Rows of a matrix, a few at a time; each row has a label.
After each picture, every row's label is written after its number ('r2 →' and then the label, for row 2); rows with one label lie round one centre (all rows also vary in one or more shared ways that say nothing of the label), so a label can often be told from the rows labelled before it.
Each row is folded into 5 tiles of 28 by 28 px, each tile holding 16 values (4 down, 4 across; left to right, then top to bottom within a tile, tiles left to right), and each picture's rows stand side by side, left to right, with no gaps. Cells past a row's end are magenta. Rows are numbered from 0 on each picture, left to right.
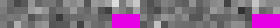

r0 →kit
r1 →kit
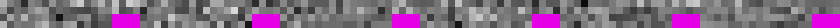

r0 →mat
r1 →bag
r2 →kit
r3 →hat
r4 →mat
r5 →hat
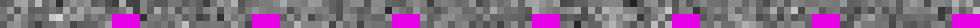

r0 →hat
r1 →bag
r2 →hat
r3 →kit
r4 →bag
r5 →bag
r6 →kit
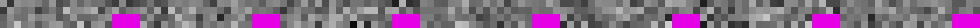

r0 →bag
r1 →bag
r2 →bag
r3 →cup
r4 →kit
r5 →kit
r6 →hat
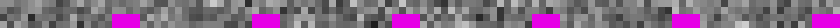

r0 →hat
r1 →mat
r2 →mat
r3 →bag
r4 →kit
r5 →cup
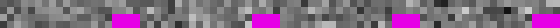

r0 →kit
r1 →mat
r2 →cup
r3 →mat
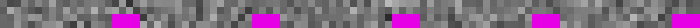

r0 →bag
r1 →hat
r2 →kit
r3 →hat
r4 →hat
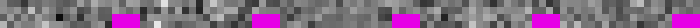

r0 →bag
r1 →hat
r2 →kit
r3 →bag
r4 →hat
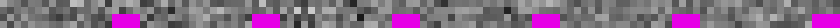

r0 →mat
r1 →kit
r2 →bag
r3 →mat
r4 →bag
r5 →hat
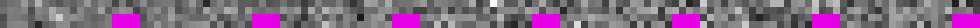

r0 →hat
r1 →bag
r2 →bag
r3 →mat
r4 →bag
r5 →mat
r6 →bag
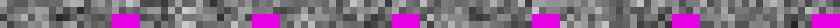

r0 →mat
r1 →bag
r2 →mat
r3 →mat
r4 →hat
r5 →mat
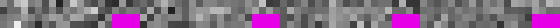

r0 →hat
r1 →kit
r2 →bag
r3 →kit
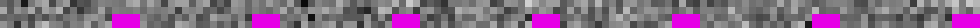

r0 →cup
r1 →cup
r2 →mat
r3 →kit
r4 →hat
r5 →bag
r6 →kit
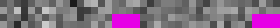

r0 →bag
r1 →bag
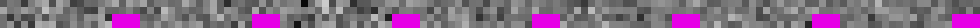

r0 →cup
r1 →cup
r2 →cup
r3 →bag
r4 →bag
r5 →bag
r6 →hat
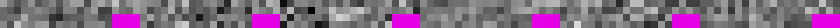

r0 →kit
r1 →cup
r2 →kit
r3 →mat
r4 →hat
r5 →mat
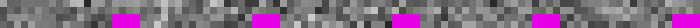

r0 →mat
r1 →hat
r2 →bag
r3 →bag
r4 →kit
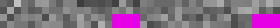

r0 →cup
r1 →mat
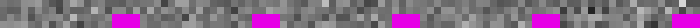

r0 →hat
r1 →cup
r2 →cup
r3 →cup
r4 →mat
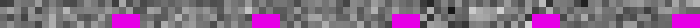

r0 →bag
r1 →bag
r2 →bag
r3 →kit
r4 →mat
